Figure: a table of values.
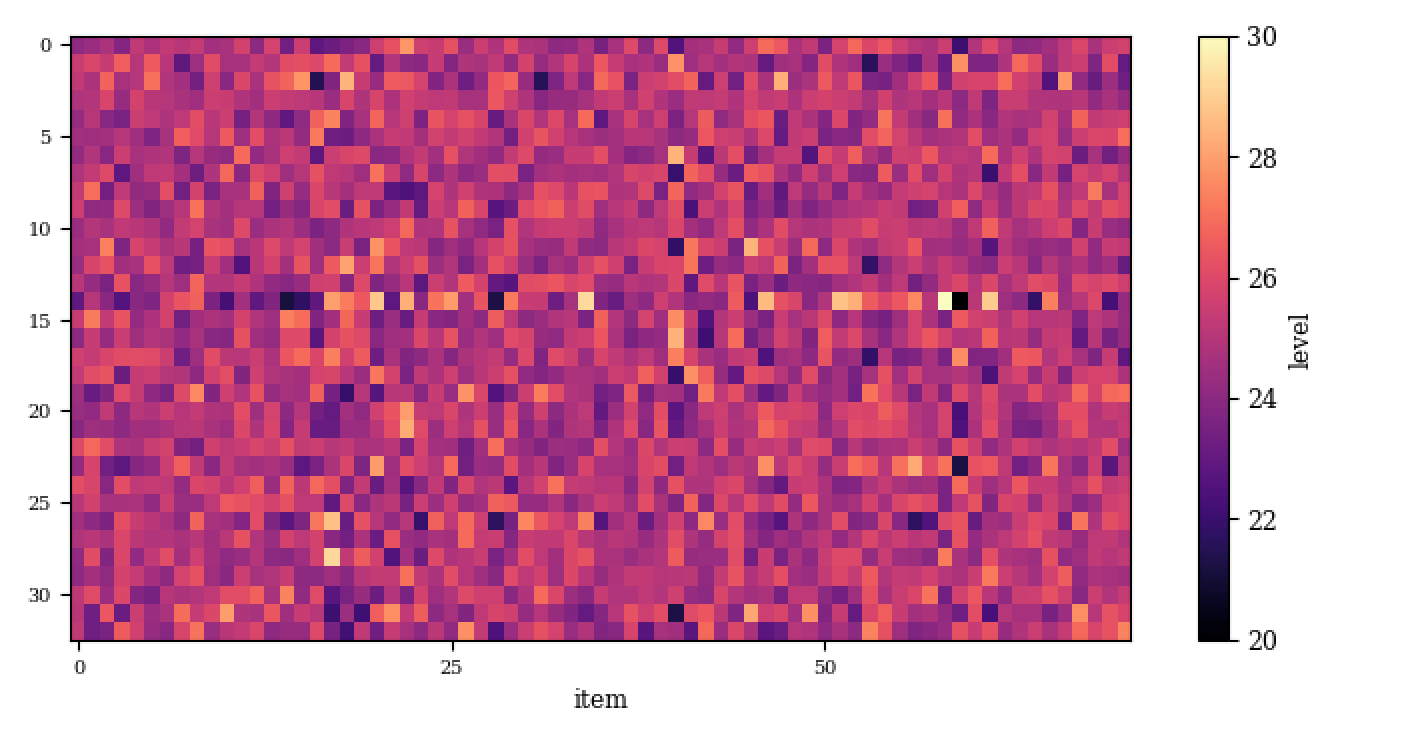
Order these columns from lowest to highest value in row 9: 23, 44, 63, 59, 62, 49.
23, 49, 62, 63, 44, 59
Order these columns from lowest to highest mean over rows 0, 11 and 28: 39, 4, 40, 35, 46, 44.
40, 35, 44, 4, 39, 46
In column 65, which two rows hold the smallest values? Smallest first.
2, 31
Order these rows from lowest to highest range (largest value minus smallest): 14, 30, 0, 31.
30, 0, 31, 14
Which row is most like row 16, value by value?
6
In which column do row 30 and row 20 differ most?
22
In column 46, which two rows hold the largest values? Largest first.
14, 23
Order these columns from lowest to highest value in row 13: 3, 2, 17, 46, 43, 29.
29, 2, 46, 43, 17, 3
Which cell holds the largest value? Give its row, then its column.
14, 58
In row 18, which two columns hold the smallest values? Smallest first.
40, 61
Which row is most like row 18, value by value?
7
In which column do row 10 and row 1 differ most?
53
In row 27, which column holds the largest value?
26
